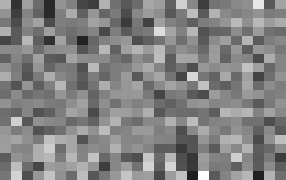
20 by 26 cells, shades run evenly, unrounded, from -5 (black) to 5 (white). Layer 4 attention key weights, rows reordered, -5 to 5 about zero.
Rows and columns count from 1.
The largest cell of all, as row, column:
20, 19
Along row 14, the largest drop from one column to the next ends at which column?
3
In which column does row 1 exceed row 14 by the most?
24
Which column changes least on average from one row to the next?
11
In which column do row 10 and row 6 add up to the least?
8
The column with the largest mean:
23
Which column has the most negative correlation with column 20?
5
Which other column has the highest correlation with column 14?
7
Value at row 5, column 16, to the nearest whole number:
1
